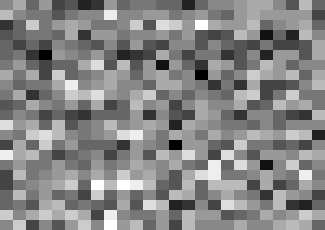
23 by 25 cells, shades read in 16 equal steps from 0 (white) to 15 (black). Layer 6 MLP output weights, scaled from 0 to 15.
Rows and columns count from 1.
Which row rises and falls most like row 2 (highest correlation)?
23
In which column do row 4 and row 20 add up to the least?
8
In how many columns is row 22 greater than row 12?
6
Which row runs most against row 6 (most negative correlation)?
14
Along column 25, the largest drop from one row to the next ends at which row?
15
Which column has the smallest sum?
11
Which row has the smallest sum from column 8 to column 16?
19
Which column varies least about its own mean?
2
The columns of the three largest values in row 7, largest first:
13, 16, 4
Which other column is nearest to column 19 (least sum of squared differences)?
12
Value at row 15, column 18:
10
